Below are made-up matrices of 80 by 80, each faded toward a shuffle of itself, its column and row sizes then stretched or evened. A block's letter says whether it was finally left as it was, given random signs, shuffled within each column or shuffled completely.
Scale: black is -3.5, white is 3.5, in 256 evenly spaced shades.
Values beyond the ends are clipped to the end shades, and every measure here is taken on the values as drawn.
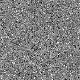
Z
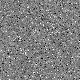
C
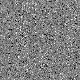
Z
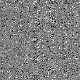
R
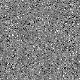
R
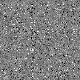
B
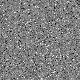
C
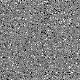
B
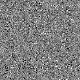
B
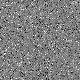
C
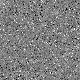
C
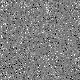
Z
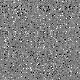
R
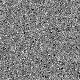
C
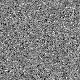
C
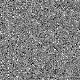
Z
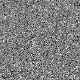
B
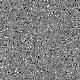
C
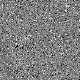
B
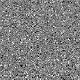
R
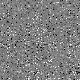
R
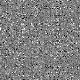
R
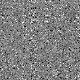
B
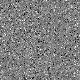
Z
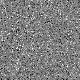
Z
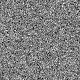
C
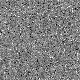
C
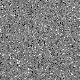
Z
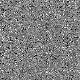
B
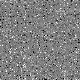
B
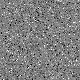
C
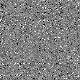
B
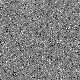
C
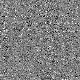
B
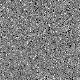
Z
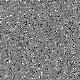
Z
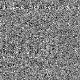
R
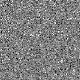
R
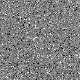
B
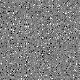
R
